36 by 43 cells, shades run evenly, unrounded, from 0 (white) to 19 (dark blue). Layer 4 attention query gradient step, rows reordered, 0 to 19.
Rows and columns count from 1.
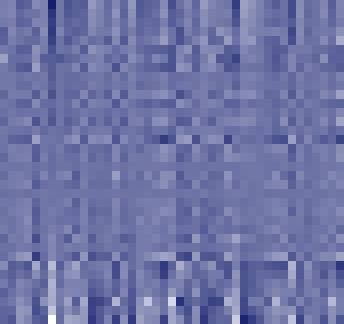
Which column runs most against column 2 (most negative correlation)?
37
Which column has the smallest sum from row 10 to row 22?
43
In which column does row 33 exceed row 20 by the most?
15
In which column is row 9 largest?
7
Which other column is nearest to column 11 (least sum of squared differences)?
3
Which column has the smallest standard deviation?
40
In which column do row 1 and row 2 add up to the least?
31
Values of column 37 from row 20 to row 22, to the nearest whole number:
14 13 12
